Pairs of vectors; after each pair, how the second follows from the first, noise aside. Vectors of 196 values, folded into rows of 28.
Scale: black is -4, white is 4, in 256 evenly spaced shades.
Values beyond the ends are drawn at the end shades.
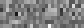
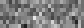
shuffled.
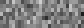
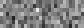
reversed, negated.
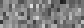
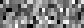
wrapped around, scaled up.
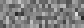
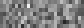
shuffled.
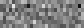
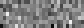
wrapped around.
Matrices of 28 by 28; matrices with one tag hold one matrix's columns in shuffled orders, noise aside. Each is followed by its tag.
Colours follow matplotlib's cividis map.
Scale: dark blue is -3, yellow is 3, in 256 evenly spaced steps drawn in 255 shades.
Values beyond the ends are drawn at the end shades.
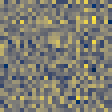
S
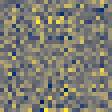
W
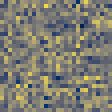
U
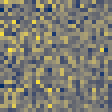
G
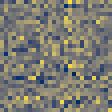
S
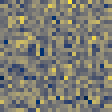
S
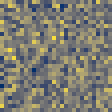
G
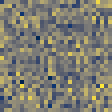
U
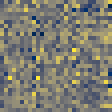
G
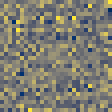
W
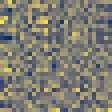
W
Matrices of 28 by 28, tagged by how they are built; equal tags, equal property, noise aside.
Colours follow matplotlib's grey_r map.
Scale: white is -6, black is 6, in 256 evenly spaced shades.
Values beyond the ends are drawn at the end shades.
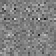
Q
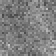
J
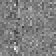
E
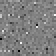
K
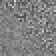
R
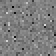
K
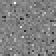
K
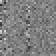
E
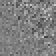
R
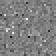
K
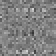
Q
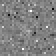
K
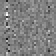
E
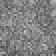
J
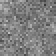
J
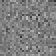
Q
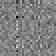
Q
